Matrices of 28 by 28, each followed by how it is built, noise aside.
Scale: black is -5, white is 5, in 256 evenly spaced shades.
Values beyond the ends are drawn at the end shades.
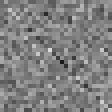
diagonal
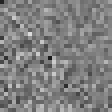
lower triangular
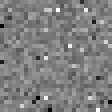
sparse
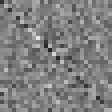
diagonal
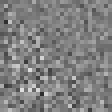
lower triangular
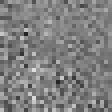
lower triangular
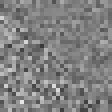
lower triangular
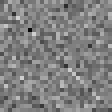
diagonal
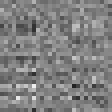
low rank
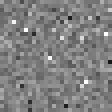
sparse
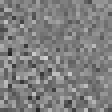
lower triangular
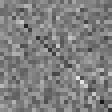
diagonal
